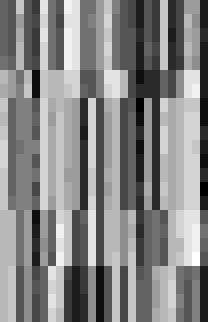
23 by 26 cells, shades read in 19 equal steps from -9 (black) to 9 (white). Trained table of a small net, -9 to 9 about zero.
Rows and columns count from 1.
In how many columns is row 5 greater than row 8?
10
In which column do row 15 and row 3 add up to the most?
6
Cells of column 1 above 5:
2
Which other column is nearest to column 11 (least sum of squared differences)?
13
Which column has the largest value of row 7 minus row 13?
16
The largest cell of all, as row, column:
19, 25
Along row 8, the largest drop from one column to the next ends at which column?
26
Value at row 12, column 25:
6
